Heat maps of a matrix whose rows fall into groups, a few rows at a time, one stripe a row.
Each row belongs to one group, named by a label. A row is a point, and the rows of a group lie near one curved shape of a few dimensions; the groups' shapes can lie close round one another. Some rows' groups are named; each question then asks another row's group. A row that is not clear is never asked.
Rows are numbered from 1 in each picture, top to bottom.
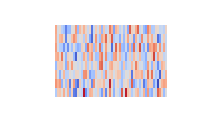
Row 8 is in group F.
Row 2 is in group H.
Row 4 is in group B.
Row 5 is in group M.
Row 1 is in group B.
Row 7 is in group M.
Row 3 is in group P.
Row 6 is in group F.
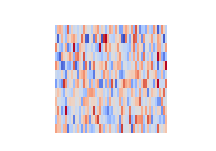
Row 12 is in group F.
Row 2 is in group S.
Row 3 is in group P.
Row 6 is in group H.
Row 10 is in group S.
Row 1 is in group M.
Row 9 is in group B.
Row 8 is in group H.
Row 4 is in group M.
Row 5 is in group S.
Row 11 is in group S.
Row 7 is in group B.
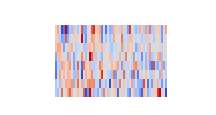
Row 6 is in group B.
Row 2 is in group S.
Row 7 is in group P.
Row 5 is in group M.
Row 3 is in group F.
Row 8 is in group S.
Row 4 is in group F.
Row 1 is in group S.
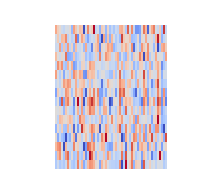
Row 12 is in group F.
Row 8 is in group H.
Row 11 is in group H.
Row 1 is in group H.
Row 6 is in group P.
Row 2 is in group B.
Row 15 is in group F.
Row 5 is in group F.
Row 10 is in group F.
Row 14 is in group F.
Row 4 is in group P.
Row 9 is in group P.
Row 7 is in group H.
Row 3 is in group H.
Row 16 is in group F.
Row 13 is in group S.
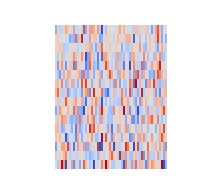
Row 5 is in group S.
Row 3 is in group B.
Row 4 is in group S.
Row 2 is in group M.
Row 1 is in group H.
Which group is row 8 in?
S
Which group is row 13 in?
S
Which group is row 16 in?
S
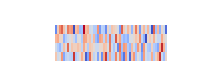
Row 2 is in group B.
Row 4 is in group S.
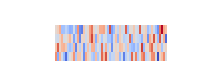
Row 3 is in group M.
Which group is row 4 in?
H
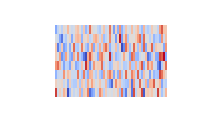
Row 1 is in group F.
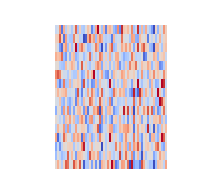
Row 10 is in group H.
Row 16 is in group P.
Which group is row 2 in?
F
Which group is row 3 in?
B
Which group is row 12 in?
H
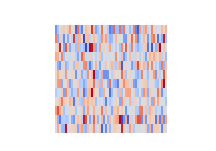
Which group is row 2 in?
H
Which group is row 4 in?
B
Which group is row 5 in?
F
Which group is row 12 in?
S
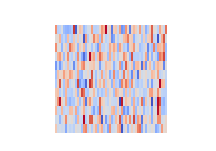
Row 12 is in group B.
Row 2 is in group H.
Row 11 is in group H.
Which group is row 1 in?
S
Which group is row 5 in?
F
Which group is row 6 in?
B
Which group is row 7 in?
F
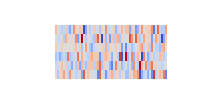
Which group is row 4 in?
F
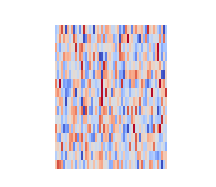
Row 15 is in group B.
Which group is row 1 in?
S
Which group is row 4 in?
H
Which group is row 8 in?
S
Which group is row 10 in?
H
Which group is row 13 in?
H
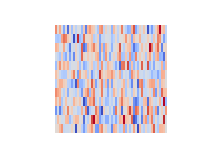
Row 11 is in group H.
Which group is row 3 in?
M
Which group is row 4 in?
F
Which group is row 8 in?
S
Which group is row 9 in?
H
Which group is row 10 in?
H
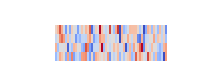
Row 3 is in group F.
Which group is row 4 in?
S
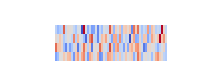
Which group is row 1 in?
F
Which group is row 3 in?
B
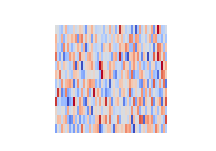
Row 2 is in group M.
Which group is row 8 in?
S
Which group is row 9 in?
P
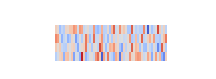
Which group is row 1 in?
P
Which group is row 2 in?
S
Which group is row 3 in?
M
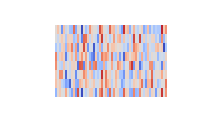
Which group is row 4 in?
H
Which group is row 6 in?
S
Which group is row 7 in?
S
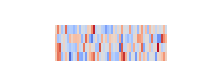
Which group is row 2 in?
F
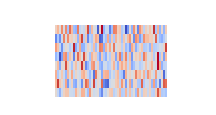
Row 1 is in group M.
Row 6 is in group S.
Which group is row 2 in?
H
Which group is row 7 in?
S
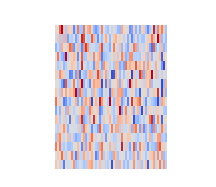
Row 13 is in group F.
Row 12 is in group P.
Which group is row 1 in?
S
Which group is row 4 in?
S
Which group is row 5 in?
S
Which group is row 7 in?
S
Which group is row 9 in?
B
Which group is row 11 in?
M
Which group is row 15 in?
B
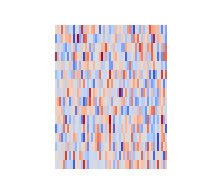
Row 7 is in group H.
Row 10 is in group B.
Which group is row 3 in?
S
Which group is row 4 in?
F
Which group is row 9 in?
F
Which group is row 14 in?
H
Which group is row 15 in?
P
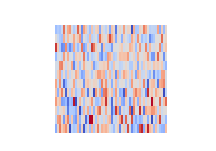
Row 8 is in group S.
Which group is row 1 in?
B
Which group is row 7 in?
H
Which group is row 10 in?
P
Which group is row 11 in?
F
